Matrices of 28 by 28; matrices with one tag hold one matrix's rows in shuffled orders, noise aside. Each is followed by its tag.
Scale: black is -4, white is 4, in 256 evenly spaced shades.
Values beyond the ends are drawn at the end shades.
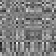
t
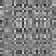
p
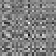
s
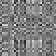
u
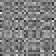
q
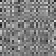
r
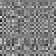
r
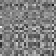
q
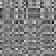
q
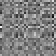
q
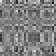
q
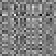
u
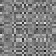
p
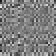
r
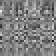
q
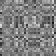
q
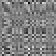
s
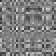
t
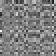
q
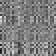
r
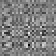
s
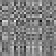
u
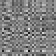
s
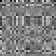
t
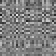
t
